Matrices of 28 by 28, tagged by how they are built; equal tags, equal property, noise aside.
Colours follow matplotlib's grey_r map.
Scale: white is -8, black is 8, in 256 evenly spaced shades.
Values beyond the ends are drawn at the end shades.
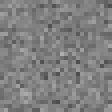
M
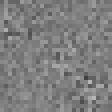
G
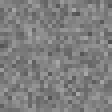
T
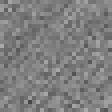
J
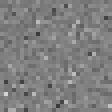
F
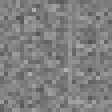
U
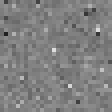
F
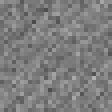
J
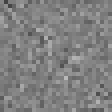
G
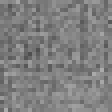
M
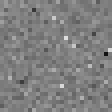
F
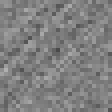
J
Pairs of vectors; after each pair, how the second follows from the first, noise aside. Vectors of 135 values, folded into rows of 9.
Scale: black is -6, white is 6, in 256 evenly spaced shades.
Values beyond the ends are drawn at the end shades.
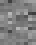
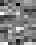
wrapped around, negated, scaled up.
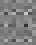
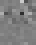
wrapped around, partly zeroed.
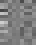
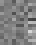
wrapped around.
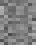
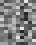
wrapped around, negated, scaled up.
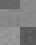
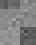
copied.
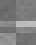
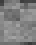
wrapped around, negated.
